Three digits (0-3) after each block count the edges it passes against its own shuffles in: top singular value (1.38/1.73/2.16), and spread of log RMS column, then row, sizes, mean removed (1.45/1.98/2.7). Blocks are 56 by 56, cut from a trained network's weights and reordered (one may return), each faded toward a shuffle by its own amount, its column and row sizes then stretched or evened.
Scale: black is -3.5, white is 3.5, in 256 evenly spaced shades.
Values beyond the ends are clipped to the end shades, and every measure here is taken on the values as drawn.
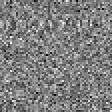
2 0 0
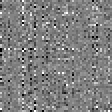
1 3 1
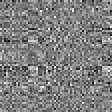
3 1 2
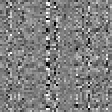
3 3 0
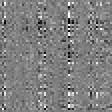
3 3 2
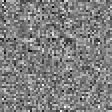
2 2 0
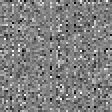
0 3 1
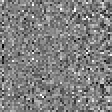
2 2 0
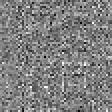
2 2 1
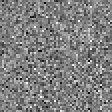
1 1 0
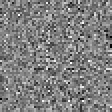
1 2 1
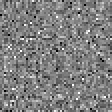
2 0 0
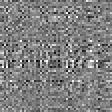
3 1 3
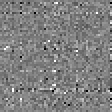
0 2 2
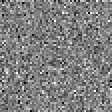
0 1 1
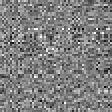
3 1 2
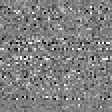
0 0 3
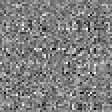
2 1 2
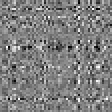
3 2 3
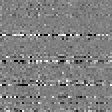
3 0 3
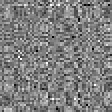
3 1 0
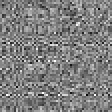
3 0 2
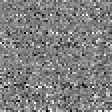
0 0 3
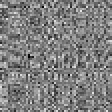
3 1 1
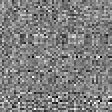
2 0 2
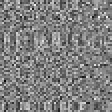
3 1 1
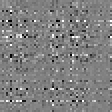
1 2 3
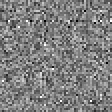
1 1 1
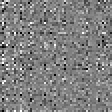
1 3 2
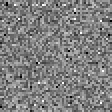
0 0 1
